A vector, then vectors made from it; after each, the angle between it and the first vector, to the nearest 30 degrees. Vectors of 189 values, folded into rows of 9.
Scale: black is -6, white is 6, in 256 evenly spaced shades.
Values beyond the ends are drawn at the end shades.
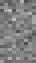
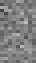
60 degrees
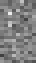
60 degrees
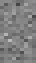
120 degrees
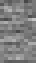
60 degrees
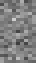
30 degrees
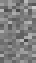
120 degrees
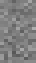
90 degrees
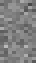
90 degrees
